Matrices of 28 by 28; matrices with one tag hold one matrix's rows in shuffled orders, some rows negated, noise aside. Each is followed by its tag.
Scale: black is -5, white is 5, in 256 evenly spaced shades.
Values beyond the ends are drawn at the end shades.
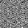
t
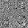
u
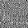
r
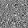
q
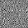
r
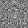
q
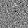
q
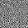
r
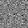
t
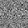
t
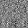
q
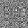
u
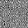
r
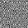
r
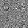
u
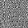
r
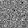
t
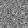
t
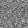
t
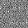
r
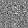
q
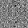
q
